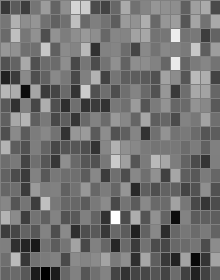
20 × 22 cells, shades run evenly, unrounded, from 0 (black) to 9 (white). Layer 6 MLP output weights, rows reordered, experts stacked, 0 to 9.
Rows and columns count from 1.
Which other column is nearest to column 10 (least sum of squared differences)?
6
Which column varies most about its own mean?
18
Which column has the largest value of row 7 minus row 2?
9
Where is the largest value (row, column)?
16, 12
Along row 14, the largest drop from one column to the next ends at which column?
14
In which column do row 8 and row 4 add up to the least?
10
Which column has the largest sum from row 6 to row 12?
17
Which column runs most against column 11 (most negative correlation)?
21
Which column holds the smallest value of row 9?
8
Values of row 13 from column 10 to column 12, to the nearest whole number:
5 2 4
